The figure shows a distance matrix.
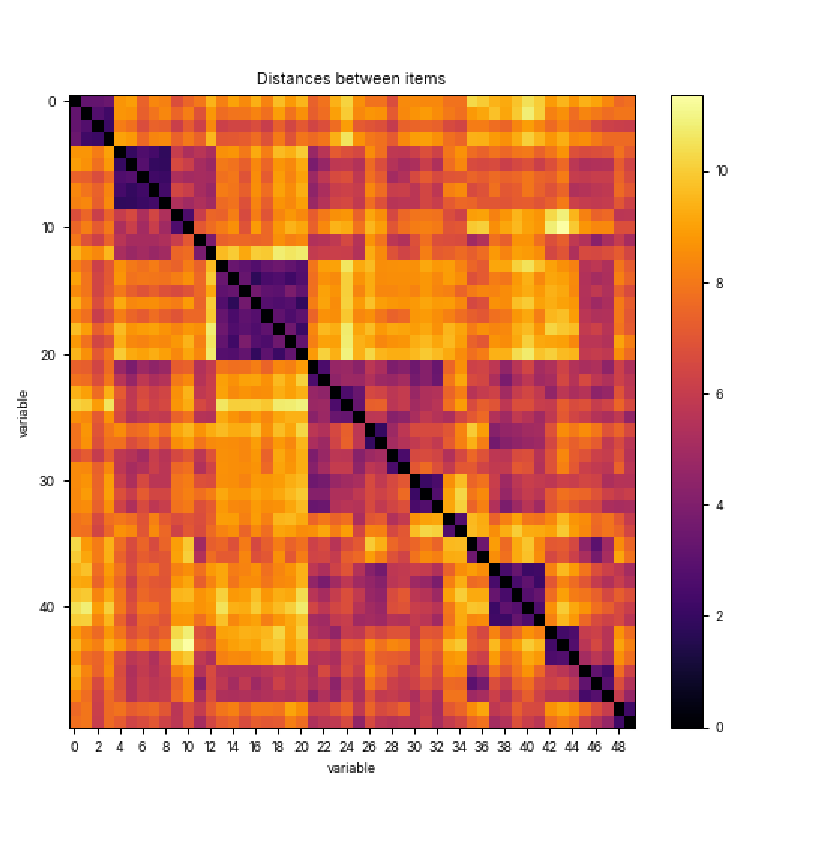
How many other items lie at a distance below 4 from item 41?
4
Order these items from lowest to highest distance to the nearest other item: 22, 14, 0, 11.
14, 22, 0, 11
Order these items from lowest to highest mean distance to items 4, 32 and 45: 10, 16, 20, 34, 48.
48, 10, 16, 20, 34
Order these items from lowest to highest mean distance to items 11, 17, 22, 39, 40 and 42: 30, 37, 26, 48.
37, 30, 26, 48
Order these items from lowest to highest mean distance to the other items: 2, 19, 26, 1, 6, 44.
6, 2, 44, 26, 19, 1
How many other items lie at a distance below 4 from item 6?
4
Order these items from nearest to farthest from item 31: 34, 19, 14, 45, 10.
45, 10, 14, 19, 34
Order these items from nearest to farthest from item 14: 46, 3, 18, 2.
18, 46, 2, 3
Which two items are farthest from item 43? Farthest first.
10, 9
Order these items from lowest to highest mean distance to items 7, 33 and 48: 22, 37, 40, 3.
22, 37, 40, 3
